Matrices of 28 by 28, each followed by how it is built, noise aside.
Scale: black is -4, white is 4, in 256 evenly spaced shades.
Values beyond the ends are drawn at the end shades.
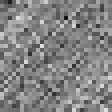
Hankel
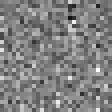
uneven columns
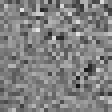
upper triangular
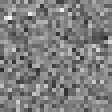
noise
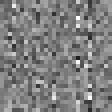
uneven columns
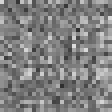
blocks
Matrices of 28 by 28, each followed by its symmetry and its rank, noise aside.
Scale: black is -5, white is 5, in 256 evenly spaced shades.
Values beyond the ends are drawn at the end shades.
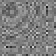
symmetric, rank three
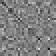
symmetric, rank four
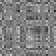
antisymmetric, rank two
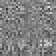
no symmetry, rank four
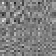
no symmetry, rank three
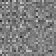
no symmetry, rank four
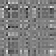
symmetric, rank two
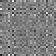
no symmetry, rank two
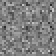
no symmetry, rank three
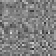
antisymmetric, rank four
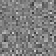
antisymmetric, rank four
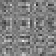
no symmetry, rank three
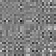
symmetric, rank four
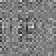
no symmetry, rank three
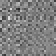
antisymmetric, rank two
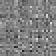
antisymmetric, rank four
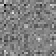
symmetric, rank four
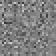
antisymmetric, rank four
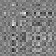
symmetric, rank two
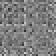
symmetric, rank three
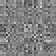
symmetric, rank three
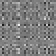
no symmetry, rank two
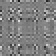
antisymmetric, rank two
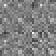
symmetric, rank three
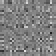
no symmetry, rank three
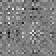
symmetric, rank three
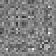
symmetric, rank four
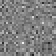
no symmetry, rank four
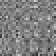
no symmetry, rank four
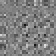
symmetric, rank two
